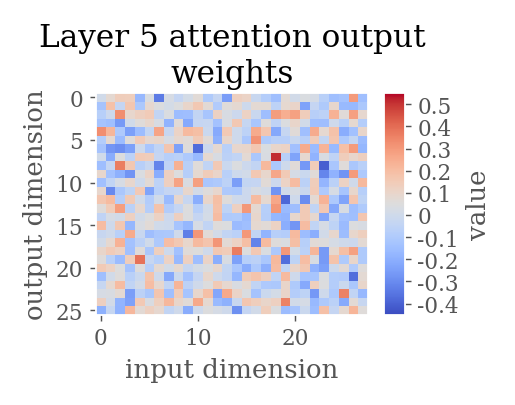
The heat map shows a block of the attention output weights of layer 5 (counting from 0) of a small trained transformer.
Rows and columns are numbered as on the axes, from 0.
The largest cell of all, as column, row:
18, 7
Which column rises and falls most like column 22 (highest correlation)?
9
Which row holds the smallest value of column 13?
0
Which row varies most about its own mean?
6
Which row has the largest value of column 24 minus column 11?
2
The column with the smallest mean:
23
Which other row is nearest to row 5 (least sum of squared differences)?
1
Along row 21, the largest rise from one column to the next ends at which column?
27
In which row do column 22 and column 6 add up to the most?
4
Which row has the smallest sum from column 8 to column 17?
19
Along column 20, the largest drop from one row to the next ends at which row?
15
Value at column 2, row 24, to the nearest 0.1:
-0.2
